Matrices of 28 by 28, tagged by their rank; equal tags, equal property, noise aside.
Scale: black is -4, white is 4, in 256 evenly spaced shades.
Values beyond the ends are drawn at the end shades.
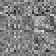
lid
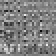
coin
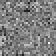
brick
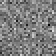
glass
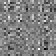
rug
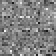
brick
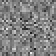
glass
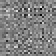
coin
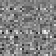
rug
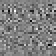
lid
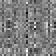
coin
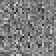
brick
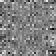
coin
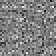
glass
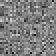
glass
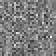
brick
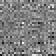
rug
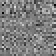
lid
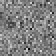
brick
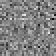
glass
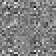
rug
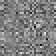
coin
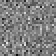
glass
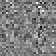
rug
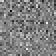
glass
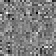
glass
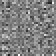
glass
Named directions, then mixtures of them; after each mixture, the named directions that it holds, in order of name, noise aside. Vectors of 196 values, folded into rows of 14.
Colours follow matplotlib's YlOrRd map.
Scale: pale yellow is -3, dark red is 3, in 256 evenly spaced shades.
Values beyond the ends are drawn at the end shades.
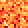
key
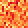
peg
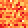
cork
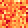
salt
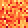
key, peg, salt.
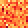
key, peg, salt.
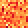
key, peg, salt.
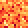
key.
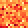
cork, key, peg.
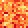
key, salt.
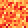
cork, peg, salt.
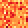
peg, salt.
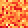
cork, key, peg.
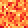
cork, peg.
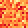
cork, salt.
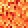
peg.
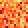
key, salt.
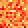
cork, peg.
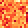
salt.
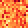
salt.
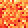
cork, key, salt.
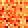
key, peg, salt.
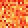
key, peg, salt.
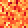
peg.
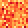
peg, salt.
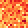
cork, key, salt.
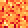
key.
